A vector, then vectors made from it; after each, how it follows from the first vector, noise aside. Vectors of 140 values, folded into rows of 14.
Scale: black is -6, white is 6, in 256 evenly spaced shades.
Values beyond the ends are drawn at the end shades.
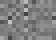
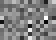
reversed, scaled up.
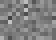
copied.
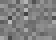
copied.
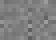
reversed, negated, shrunk.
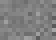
wrapped around, negated, shrunk.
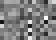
reversed, scaled up.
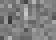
sign-scrambled.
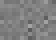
reversed, negated, shrunk.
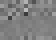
partly zeroed.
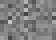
copied.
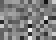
reversed, scaled up.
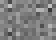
wrapped around, negated.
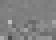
partly zeroed.
